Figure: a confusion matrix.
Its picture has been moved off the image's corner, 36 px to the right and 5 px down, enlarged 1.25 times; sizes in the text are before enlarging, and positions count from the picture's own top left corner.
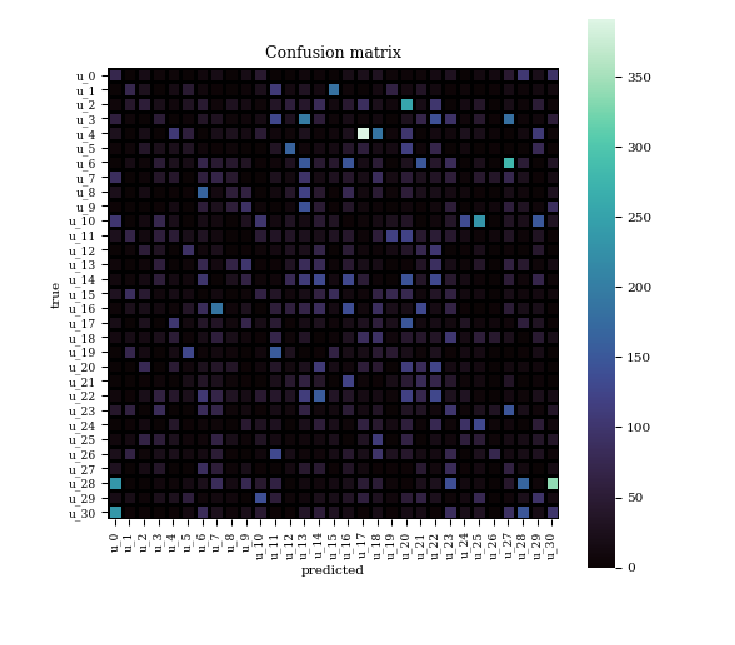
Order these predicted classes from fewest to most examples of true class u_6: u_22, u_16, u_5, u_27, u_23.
u_5, u_22, u_23, u_16, u_27
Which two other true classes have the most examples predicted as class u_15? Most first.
u_1, u_19
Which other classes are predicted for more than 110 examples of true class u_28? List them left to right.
u_0, u_23, u_30
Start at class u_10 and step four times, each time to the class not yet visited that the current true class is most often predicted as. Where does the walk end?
u_27
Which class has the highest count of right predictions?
u_28
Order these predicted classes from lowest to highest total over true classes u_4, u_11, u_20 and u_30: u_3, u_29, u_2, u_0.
u_3, u_2, u_29, u_0
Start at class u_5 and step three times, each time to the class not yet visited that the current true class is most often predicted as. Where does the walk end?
u_14
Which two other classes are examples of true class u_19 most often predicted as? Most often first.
u_11, u_5
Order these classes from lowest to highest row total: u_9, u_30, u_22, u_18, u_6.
u_9, u_18, u_30, u_22, u_6
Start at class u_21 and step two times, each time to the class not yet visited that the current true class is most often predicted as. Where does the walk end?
u_7
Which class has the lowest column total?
u_26
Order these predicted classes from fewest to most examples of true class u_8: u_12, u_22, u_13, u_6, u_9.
u_22, u_12, u_9, u_13, u_6
